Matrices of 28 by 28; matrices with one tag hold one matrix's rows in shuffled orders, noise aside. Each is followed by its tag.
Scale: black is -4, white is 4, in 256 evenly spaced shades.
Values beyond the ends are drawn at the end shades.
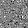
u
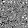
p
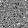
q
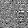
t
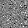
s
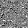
p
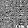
t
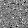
u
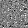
s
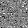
p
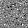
u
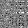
t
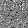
u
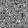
q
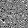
p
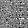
t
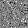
s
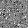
q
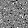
u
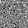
q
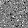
u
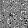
s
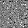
s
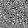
u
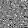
s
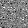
p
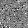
q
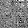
t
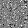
s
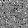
q
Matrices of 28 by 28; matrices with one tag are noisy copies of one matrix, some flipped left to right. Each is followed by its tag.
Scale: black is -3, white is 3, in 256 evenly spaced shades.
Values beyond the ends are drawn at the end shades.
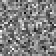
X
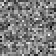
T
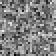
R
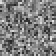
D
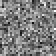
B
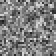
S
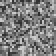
R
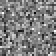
X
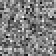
B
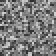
X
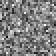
S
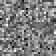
B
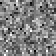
S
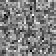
X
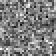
B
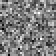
B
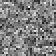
B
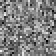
S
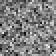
R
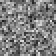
S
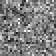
S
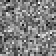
T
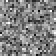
R
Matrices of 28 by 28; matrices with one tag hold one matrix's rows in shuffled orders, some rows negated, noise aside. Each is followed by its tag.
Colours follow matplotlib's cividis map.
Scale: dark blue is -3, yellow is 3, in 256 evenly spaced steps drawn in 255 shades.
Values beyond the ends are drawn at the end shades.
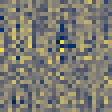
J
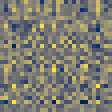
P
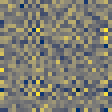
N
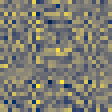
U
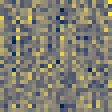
J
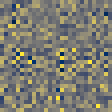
J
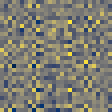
U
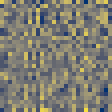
N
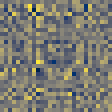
U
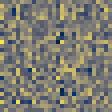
J
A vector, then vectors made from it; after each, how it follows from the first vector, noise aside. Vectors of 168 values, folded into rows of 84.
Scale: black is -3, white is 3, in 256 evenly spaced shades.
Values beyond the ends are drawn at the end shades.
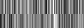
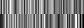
wrapped around, negated.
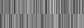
shrunk.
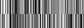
wrapped around.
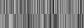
negated, shrunk.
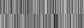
negated, shrunk.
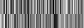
negated.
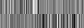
wrapped around, partly zeroed.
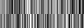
reversed.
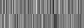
negated, shrunk.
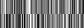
reversed.
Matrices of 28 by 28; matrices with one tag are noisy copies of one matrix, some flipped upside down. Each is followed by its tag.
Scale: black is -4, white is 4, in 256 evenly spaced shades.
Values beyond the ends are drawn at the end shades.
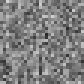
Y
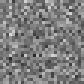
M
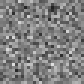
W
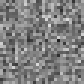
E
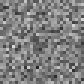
W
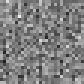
Y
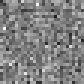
E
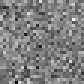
W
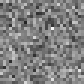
M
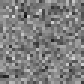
W
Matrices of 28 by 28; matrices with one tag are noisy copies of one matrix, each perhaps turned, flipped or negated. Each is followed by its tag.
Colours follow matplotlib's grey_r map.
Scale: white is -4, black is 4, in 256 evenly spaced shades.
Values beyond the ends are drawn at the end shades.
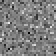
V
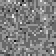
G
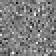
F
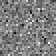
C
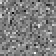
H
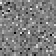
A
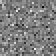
C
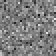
A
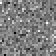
A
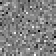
A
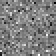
H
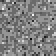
A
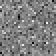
V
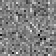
F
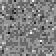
G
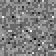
F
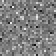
V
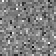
V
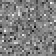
G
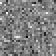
V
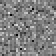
C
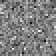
C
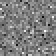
F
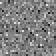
C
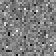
H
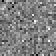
A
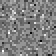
G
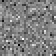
H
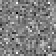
F
